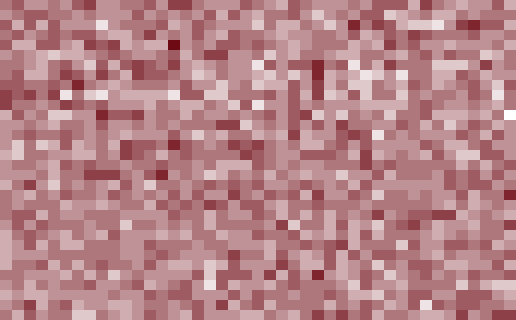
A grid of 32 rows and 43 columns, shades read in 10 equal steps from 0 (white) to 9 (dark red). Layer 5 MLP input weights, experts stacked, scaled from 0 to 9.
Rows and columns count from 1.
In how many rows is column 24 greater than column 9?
11
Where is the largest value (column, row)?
15, 5
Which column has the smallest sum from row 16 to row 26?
1
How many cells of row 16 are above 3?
33
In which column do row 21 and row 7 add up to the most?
27
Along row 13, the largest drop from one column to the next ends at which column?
21
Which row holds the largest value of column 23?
28
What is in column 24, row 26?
6
